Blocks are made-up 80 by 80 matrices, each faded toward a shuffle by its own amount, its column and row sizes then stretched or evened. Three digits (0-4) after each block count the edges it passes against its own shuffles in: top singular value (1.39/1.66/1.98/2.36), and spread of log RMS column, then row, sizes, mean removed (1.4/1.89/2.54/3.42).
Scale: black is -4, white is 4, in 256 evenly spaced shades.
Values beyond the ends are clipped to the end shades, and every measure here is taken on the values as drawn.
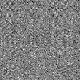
3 0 0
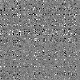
1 3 3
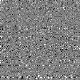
3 1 3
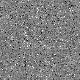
0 1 1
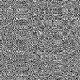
4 0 2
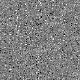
1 2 0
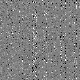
0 3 0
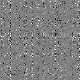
3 3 2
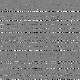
4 1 4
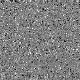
1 0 1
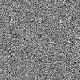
2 2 0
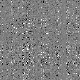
1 3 2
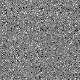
1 2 1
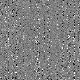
2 3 0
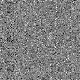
2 1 0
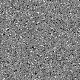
0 0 0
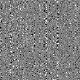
3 3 0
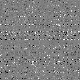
2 2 3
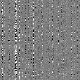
3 4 1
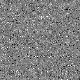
1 0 2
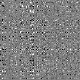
3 3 3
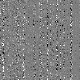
1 4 1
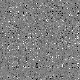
0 2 2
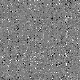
0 2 1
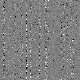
1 3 0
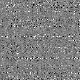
0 1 3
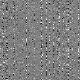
3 4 0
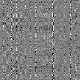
4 4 0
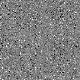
1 2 1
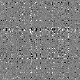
3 3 3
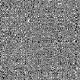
3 2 1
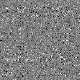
2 1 2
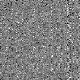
3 2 0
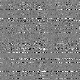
2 2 4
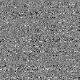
0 0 3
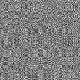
4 0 0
